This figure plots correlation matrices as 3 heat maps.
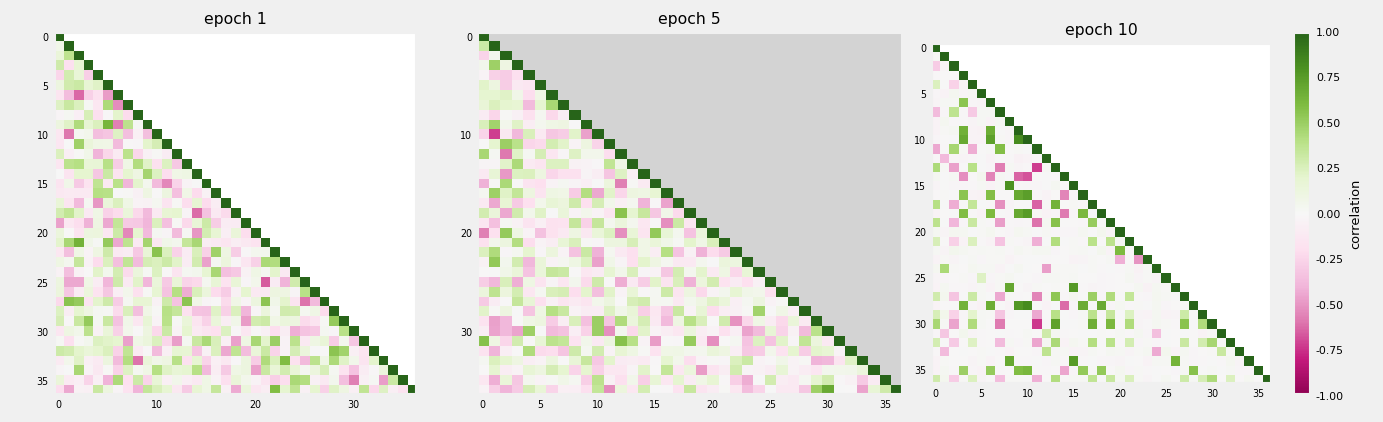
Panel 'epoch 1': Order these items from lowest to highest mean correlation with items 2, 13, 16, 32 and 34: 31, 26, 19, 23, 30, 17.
17, 19, 26, 30, 31, 23
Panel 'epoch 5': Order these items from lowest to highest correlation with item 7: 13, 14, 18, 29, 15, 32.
32, 14, 29, 15, 18, 13
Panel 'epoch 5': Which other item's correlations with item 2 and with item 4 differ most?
30
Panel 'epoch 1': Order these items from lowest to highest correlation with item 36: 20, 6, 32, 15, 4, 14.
32, 20, 6, 15, 14, 4
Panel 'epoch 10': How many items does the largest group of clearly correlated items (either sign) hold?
14
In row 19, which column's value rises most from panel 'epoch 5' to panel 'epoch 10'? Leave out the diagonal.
30
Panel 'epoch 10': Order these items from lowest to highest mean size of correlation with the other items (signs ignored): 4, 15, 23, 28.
23, 15, 4, 28
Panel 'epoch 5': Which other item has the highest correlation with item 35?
10
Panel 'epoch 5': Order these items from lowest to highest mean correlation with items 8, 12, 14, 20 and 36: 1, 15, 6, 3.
6, 1, 15, 3
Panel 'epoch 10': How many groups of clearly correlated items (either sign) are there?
6
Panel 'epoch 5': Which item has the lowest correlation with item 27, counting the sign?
0
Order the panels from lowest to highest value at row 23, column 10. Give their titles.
epoch 5, epoch 10, epoch 1
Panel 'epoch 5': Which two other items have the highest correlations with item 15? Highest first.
20, 2
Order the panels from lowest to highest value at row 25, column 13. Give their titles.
epoch 1, epoch 5, epoch 10
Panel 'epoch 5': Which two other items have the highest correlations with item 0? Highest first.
31, 12
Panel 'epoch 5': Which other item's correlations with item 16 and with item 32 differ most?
1
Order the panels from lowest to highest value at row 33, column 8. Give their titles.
epoch 1, epoch 10, epoch 5
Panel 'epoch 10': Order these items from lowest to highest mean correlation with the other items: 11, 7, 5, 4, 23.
11, 7, 23, 5, 4
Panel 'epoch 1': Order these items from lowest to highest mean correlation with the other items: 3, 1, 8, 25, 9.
25, 8, 1, 3, 9
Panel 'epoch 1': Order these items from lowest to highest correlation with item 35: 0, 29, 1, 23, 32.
29, 23, 1, 32, 0
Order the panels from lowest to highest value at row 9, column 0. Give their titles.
epoch 10, epoch 1, epoch 5
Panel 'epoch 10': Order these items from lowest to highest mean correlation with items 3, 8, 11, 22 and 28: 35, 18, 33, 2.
33, 2, 35, 18
